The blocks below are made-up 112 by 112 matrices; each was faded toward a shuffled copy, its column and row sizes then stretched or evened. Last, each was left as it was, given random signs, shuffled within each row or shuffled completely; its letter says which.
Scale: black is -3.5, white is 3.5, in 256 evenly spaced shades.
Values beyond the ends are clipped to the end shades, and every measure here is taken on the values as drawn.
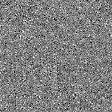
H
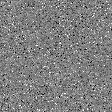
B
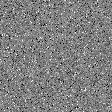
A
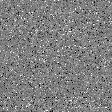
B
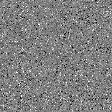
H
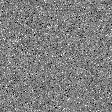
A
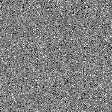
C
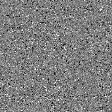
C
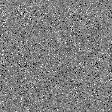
C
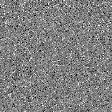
H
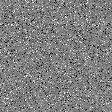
B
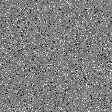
B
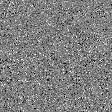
B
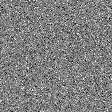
A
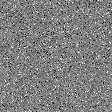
B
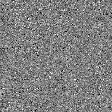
H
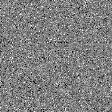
H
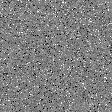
A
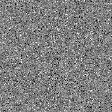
H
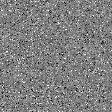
C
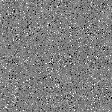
H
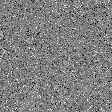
A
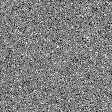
A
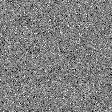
B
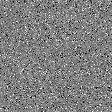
B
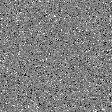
C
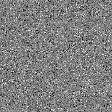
H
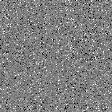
H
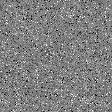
C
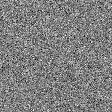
A
